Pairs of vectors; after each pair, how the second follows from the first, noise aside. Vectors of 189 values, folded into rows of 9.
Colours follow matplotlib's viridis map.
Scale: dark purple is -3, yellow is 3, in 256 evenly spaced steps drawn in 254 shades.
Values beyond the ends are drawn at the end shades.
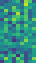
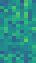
shrunk.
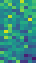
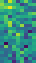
reversed, negated.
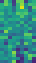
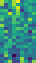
reversed, negated.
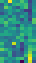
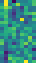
reversed.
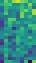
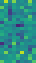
wrapped around, partly zeroed.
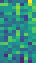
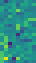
reversed, partly zeroed.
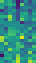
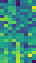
reversed, negated.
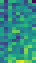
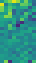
reversed, partly zeroed.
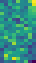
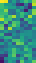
reversed, negated.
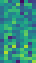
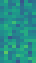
shrunk.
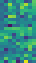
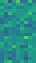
reversed, negated, shrunk.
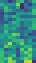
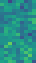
shrunk.
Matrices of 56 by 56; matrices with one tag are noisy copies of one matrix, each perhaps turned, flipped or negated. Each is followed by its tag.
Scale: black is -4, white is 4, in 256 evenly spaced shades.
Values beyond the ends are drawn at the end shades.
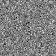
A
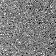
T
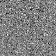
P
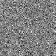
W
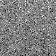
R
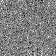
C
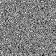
W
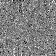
C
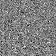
P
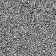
A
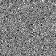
W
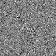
A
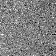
T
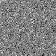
W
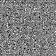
P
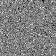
W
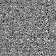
P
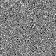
A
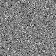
A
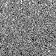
T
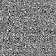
P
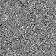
A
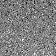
T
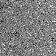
T
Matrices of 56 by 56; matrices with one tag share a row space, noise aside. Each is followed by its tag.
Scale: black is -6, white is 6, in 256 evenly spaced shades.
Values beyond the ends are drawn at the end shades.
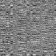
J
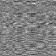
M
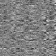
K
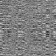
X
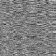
M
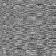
M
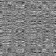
X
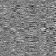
K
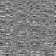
J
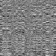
X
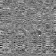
X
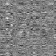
J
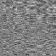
M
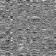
J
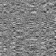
K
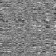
X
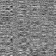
J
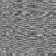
M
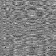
M
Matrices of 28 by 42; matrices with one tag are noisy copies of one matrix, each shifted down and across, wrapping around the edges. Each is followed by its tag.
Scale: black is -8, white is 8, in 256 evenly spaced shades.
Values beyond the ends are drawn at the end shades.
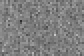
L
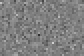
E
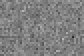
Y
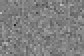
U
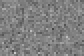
E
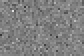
L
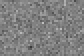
L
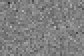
E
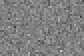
E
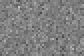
E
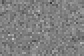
U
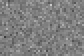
E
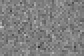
U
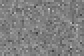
L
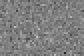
Y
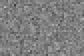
Y
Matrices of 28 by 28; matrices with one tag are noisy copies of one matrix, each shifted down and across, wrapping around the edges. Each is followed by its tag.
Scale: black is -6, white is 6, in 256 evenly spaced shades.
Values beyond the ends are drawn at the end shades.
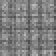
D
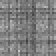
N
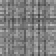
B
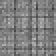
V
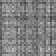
B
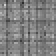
V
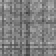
N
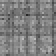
D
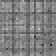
V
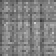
D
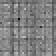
V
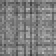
B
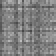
V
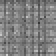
B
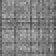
N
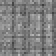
D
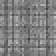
V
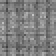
D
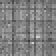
V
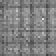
D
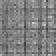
V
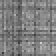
N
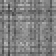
B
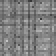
B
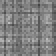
V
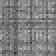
N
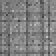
V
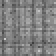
D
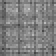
N
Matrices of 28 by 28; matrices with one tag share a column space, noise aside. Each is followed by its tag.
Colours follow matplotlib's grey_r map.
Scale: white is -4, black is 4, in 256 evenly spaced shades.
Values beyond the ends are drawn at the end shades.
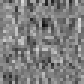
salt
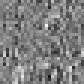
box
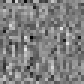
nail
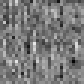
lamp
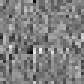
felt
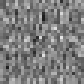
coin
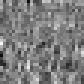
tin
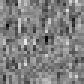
salt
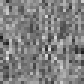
felt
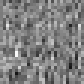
box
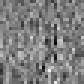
box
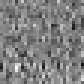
box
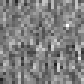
tin
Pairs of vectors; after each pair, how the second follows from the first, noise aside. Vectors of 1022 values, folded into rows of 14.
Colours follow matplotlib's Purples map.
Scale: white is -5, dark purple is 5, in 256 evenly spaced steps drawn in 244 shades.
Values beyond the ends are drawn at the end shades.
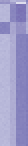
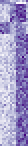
scaled up.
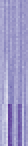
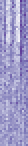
reversed, negated.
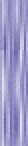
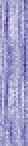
reversed, negated.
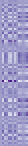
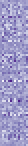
sign-scrambled.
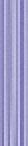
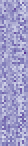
sign-scrambled.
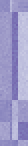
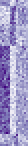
reversed, negated, scaled up.
